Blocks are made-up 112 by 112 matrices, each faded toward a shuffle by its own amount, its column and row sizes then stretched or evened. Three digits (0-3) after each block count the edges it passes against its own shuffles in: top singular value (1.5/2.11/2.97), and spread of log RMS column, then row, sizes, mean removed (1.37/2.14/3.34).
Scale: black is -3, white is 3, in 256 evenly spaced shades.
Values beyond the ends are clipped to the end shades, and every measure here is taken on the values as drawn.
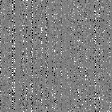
1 3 1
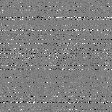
1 1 3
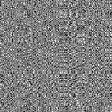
3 2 0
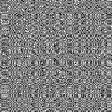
3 0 2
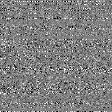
1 1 3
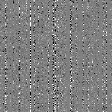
2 3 0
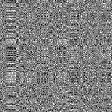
3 1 1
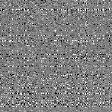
2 2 3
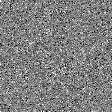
0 1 1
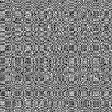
3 0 1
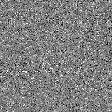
1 0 1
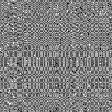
3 0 1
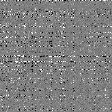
0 2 3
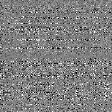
1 2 3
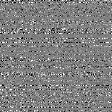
1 1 3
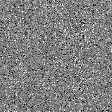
0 1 0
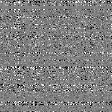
1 2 3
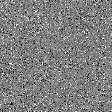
0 1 1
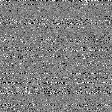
0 0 3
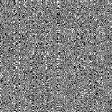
2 2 0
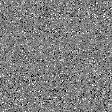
0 1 2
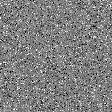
1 0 0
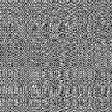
3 1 0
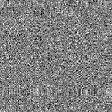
2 1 0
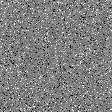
0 0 0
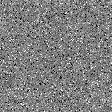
1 0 0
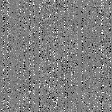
0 3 0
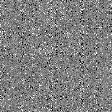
1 2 1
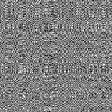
3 0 1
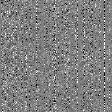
1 3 0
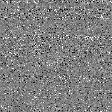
0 1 2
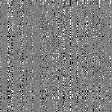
2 3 2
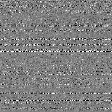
2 0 3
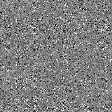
1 1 1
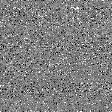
0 0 2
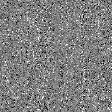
1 2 0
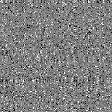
2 1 1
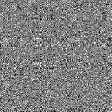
2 1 2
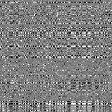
3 0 3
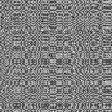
3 1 1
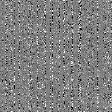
1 3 1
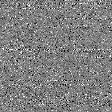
1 0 2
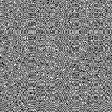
3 0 0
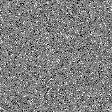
0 1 0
